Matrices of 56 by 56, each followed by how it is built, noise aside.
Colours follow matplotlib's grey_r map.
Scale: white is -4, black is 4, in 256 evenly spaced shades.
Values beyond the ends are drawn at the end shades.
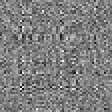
low rank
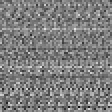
repeating columns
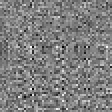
low rank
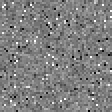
sparse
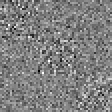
block diagonal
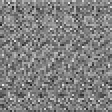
repeating columns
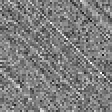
Toeplitz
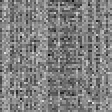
blocks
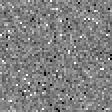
sparse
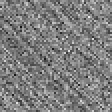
Toeplitz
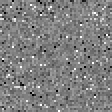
sparse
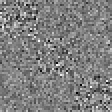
block diagonal
